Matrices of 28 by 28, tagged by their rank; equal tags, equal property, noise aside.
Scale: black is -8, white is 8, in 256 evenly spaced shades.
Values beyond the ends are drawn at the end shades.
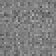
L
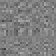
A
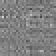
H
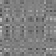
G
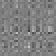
G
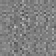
H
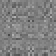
H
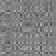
A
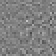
H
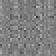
A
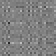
G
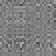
A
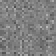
L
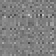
A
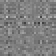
A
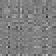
A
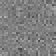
L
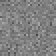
L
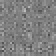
H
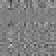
A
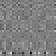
G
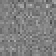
L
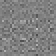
H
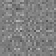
H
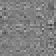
H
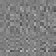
A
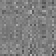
H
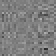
A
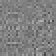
H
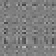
G
